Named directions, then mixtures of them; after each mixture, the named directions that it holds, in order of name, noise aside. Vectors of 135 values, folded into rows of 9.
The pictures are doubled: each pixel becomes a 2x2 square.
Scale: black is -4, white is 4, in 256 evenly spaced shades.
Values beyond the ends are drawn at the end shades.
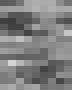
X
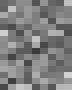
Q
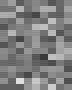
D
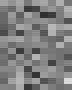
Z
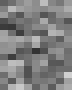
Q, X, Z.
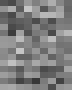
D, X, Z.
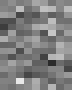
D, X, Z.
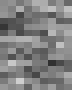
D, X, Z.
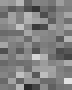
D, X, Z.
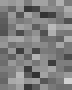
Z.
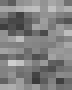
X.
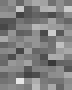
D, X, Z.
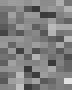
Z.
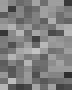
Q.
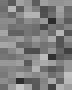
D, Q.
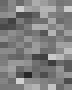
D, X.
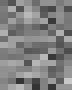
D, Q.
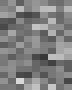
D, X.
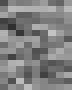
D, Q, X.
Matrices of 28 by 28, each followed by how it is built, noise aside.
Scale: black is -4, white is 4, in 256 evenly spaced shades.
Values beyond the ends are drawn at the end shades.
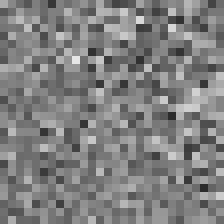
upper triangular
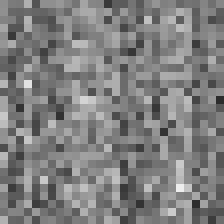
blocks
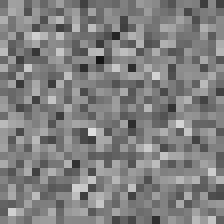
noise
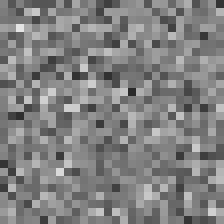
noise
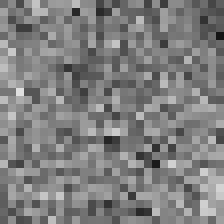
smooth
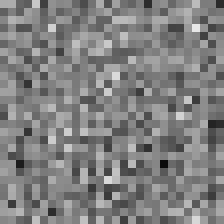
blocks
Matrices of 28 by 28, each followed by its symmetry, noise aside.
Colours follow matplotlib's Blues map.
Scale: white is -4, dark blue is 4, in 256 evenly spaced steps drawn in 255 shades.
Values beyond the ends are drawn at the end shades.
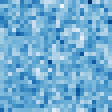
symmetric across the other diagonal.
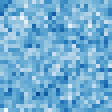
no symmetry.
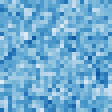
no symmetry.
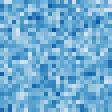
antisymmetric.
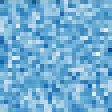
same after a half turn.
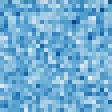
symmetric across the other diagonal.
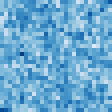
same after a half turn.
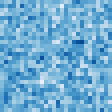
antisymmetric.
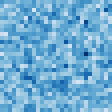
no symmetry.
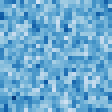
same after a half turn.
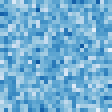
same after a half turn.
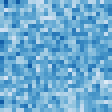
same after a half turn.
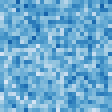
symmetric across the other diagonal.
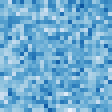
no symmetry.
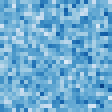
no symmetry.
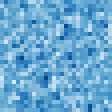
same after a half turn.
